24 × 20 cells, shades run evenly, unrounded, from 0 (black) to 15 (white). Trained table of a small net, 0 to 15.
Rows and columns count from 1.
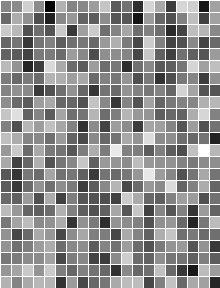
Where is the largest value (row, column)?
13, 19
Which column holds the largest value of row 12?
14
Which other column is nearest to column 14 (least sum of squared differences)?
10
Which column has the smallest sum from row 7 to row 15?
8
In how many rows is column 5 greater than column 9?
16
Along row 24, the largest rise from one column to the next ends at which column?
7
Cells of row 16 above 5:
17
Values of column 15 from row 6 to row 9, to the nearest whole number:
5 3 8 6
